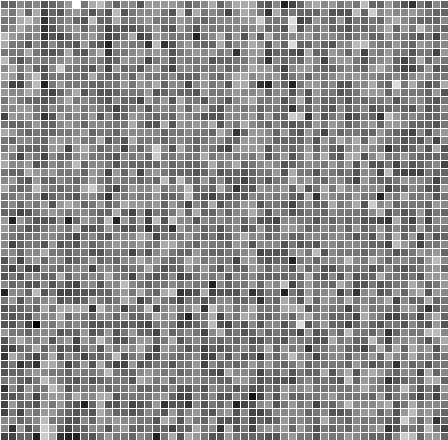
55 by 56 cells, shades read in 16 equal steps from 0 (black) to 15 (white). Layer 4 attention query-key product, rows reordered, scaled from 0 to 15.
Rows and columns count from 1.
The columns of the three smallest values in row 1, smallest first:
36, 52, 37
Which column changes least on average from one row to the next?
35
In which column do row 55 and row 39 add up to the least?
20
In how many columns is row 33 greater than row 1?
23
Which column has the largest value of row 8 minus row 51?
1
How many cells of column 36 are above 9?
3
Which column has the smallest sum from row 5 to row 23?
6
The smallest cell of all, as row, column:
41, 5
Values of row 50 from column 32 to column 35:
1 4 8 5
